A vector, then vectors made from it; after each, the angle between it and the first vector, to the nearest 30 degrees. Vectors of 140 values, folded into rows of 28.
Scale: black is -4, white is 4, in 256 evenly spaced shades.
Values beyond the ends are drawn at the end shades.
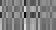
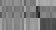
60 degrees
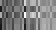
150 degrees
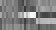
120 degrees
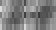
60 degrees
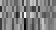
150 degrees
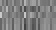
150 degrees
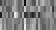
30 degrees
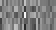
150 degrees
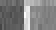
90 degrees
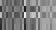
150 degrees
